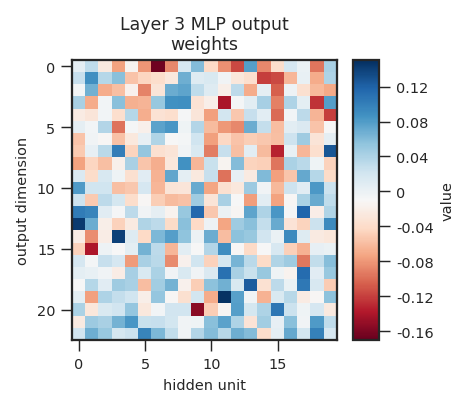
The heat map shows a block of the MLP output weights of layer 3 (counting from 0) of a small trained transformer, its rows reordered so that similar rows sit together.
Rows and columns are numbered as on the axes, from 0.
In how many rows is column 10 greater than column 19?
9
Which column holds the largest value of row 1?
1
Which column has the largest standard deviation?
11
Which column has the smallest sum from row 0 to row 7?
15
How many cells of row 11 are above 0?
9
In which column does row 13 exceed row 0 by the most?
6
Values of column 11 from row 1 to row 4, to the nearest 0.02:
0 -0.02 -0.14 0.02
